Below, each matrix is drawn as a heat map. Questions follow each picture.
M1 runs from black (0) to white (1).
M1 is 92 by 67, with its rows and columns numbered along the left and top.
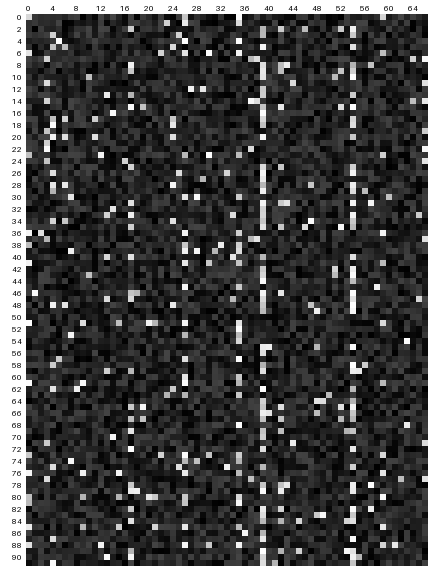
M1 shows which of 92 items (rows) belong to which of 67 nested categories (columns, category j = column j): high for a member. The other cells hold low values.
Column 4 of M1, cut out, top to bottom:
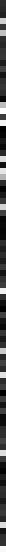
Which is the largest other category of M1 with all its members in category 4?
24
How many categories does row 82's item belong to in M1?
5
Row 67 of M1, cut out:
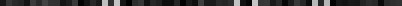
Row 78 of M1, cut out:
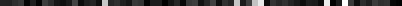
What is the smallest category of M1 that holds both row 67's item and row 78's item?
42
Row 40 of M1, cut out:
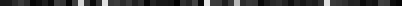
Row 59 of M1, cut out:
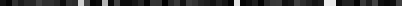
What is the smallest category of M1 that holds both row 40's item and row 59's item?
13
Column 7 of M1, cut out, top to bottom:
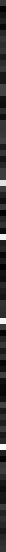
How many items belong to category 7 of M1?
4
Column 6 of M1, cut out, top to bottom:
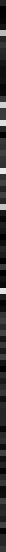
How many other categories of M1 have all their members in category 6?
2
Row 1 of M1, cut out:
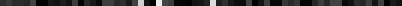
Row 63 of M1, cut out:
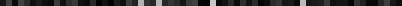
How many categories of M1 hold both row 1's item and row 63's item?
3
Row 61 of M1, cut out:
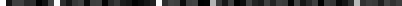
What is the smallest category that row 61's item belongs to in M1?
9
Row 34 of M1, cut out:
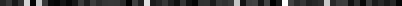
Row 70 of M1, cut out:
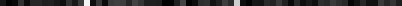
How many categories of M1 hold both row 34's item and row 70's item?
1
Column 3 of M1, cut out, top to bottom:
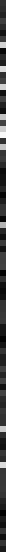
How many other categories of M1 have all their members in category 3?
7
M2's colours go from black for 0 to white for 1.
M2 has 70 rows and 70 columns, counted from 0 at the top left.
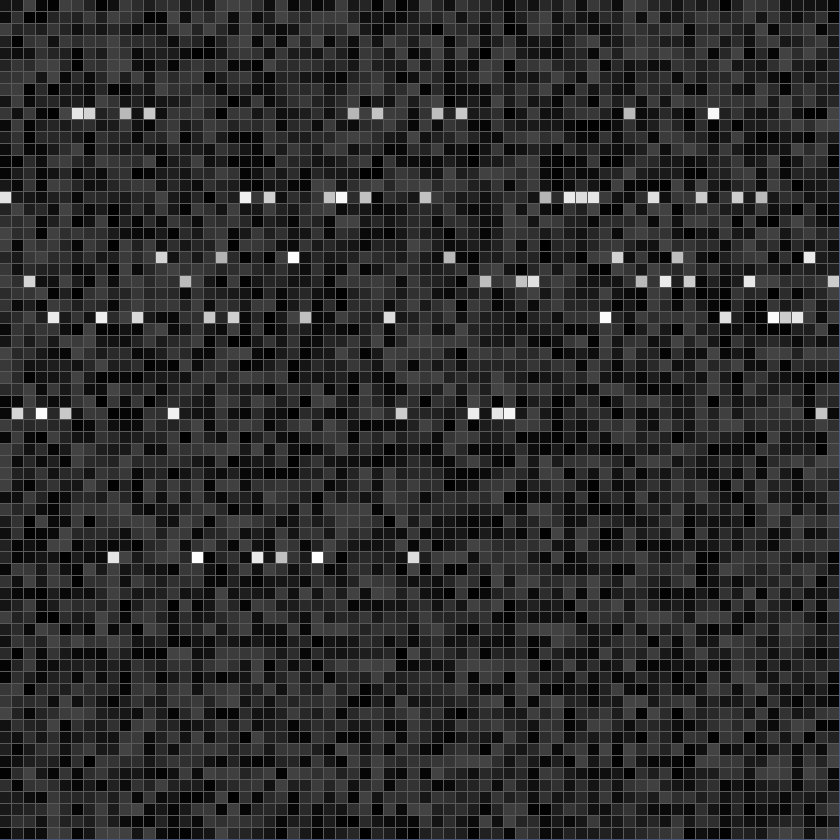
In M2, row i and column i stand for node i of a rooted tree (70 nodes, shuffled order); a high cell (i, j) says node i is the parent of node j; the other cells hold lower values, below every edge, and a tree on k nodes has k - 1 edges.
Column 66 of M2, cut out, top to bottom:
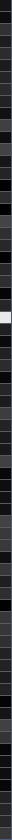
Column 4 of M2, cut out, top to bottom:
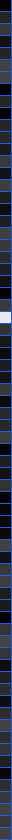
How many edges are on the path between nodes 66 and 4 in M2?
2
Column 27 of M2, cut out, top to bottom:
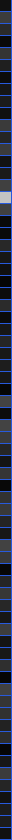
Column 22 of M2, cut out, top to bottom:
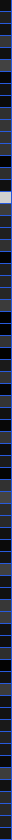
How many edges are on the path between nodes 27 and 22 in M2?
2
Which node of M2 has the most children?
16
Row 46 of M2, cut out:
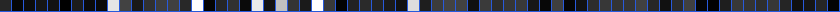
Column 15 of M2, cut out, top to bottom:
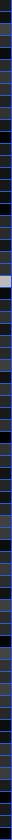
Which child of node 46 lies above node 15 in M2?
23
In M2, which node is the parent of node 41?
34
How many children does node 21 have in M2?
7
